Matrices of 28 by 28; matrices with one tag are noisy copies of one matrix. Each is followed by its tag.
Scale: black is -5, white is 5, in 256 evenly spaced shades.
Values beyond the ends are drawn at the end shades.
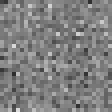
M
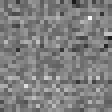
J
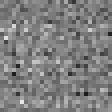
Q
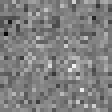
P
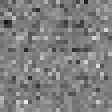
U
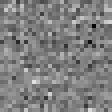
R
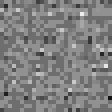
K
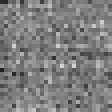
M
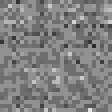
R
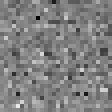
Q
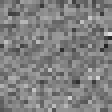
J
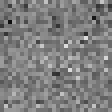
P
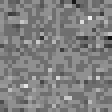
J
